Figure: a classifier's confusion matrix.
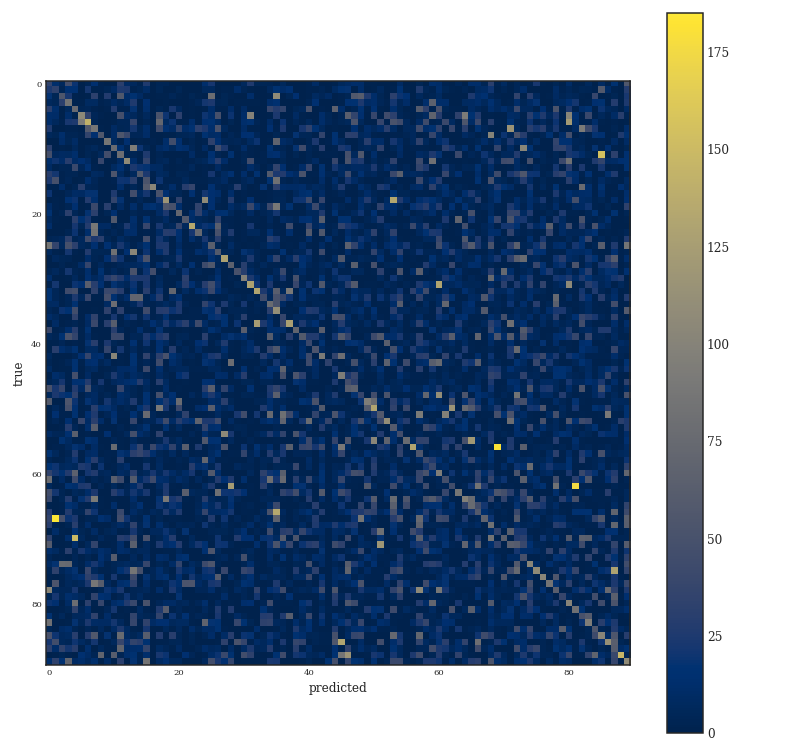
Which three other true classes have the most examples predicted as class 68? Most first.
8, 70, 30
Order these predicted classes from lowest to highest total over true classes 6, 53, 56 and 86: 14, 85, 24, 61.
85, 24, 14, 61
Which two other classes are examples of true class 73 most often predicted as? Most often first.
10, 30
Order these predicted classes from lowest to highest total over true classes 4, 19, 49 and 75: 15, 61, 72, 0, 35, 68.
61, 15, 68, 0, 35, 72
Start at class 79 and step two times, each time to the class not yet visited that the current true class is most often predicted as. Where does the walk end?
11
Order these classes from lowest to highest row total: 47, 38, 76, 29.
38, 29, 76, 47
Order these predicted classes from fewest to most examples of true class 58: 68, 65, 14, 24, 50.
14, 68, 50, 65, 24
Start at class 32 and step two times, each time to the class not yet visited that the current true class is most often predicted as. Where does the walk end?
71
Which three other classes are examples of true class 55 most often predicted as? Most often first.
65, 50, 52
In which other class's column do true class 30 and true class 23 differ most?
7
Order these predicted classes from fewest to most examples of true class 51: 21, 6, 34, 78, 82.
82, 6, 21, 78, 34
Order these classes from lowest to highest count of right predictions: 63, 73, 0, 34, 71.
0, 73, 71, 34, 63
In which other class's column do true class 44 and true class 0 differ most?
36
